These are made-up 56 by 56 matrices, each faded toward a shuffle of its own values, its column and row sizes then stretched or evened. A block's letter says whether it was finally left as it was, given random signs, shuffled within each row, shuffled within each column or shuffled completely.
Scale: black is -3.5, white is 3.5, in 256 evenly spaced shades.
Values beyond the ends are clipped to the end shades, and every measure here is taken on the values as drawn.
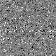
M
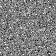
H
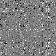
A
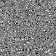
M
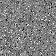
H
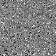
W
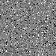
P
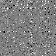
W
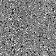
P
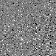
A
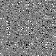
A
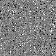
W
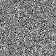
P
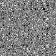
A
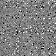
A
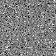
W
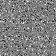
M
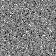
H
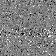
M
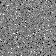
H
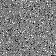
H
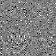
A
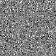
W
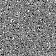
H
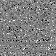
M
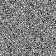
H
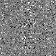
W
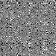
A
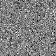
P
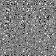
A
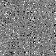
A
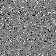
M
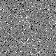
M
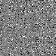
A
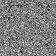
M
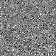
M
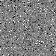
P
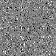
W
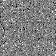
P
